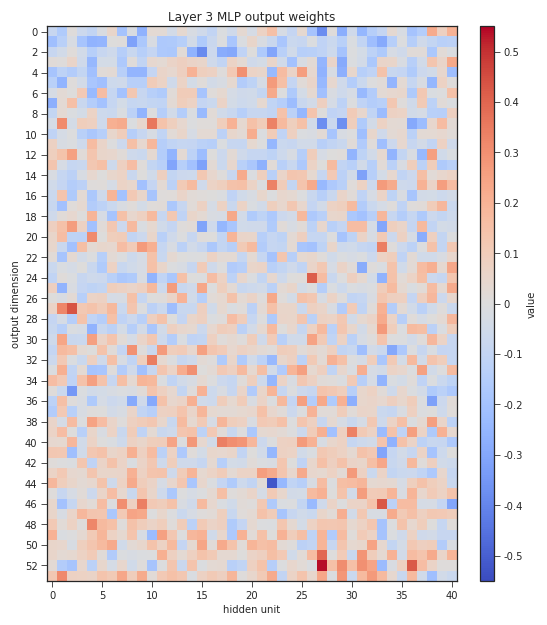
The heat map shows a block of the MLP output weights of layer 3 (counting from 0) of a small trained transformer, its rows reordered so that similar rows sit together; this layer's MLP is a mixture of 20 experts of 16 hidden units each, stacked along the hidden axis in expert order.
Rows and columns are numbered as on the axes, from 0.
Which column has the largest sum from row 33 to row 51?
27
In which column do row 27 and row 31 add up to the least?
34
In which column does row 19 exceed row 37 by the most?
2
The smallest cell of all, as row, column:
44, 22
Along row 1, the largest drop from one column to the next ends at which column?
8
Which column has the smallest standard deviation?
16
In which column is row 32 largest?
10
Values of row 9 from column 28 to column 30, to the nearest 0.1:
-0.1 -0.4 0.1
